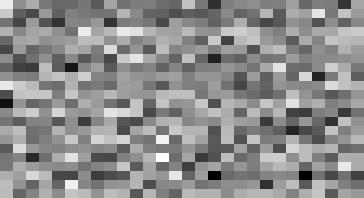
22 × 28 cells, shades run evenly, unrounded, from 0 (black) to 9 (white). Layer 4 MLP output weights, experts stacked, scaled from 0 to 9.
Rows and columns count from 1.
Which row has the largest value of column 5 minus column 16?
18
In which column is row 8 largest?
22
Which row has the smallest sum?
3
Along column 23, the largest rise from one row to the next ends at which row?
16
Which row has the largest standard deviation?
20
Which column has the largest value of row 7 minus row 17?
10
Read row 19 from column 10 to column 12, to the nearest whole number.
7 3 6
